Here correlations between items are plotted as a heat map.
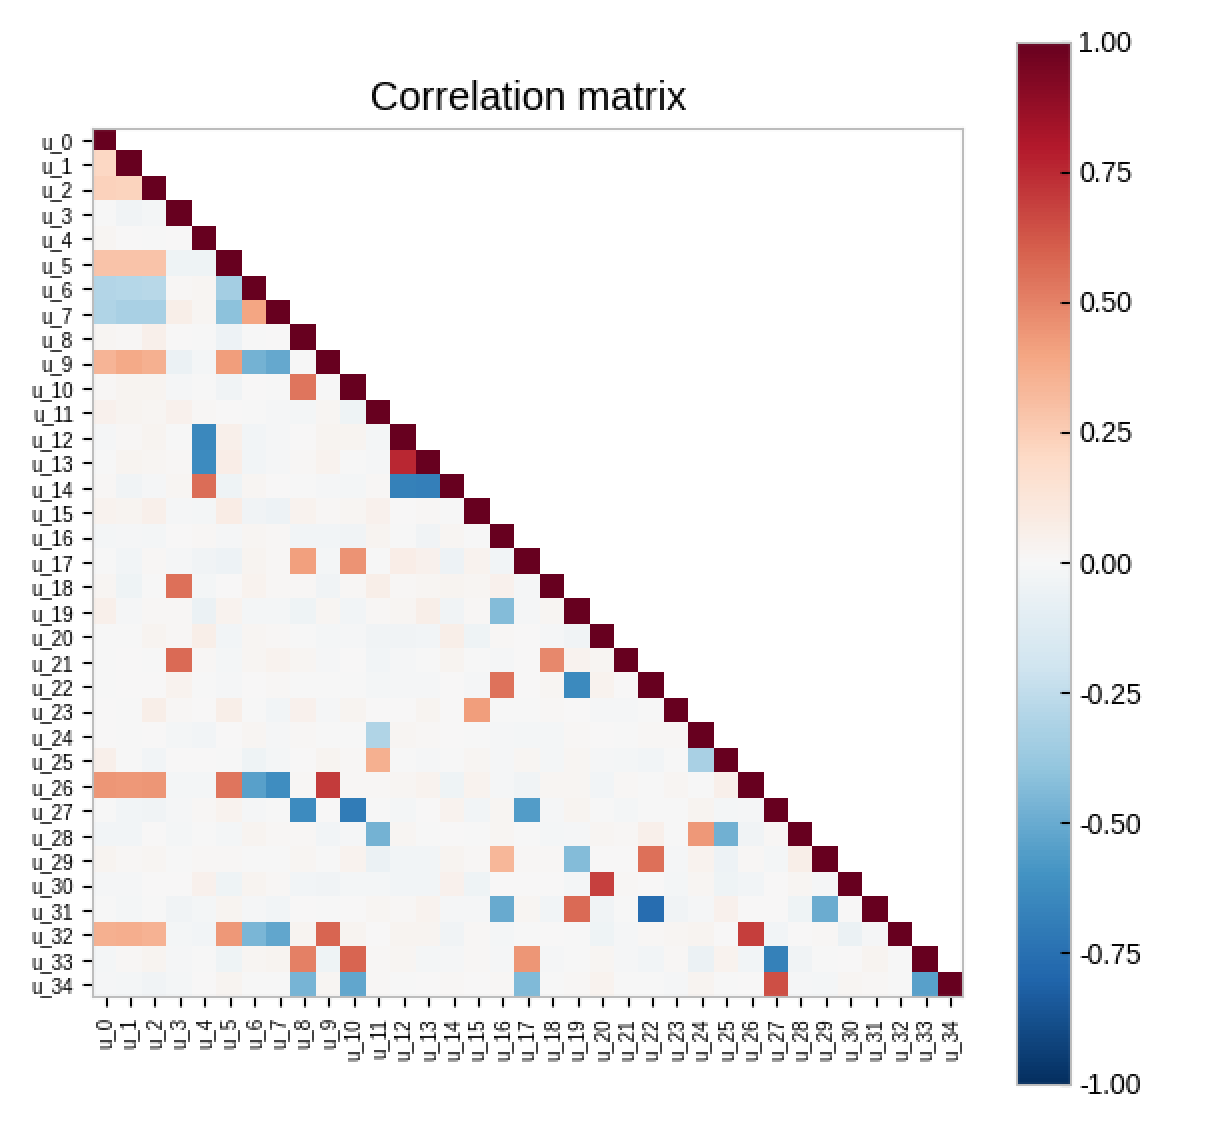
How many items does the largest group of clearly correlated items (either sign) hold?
9
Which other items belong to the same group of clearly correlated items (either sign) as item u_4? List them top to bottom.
u_12, u_13, u_14
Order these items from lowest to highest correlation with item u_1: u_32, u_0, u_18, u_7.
u_7, u_18, u_0, u_32
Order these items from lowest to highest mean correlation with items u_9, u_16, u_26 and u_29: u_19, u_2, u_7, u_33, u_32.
u_7, u_19, u_33, u_2, u_32
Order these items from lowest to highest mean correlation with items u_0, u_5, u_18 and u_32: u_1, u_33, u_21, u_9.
u_33, u_21, u_1, u_9
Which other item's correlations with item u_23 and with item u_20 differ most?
u_30
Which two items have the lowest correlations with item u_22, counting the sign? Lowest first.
u_31, u_19
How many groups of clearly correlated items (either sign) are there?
8
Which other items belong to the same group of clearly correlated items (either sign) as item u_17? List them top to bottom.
u_8, u_10, u_27, u_33, u_34
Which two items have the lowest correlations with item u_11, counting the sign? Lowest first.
u_28, u_24
